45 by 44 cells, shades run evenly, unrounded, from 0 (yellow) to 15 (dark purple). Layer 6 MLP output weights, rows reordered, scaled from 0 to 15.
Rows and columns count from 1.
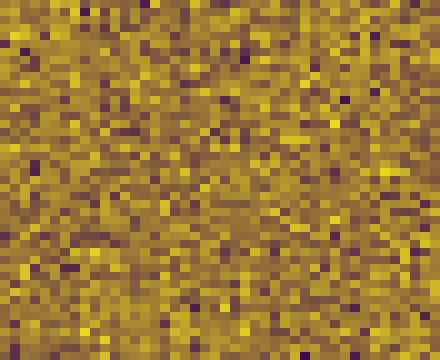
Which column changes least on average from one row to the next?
37
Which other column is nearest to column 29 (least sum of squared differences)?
26
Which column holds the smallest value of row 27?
28
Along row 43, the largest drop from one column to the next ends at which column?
11
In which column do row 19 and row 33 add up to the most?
33
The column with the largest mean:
4
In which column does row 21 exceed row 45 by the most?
41
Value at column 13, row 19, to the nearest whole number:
3
